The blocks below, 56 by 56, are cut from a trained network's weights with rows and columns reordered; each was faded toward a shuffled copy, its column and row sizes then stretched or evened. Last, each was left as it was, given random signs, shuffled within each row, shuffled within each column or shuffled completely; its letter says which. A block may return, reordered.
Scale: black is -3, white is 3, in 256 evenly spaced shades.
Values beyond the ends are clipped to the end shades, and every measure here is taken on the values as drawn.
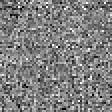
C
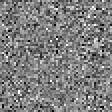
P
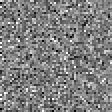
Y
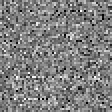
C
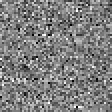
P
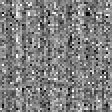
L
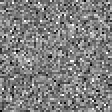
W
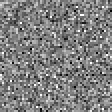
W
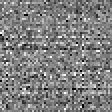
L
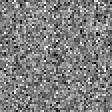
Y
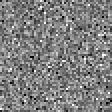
W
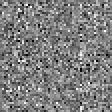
P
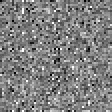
P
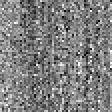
Y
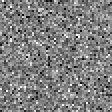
W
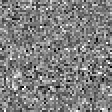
C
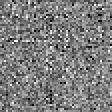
P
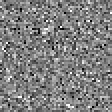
C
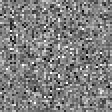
Y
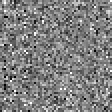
Y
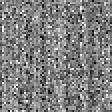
Y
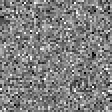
W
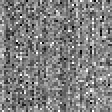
Y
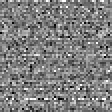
C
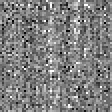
L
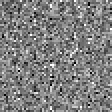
Y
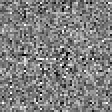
P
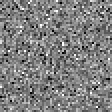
W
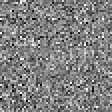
P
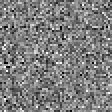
P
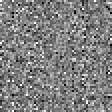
Y
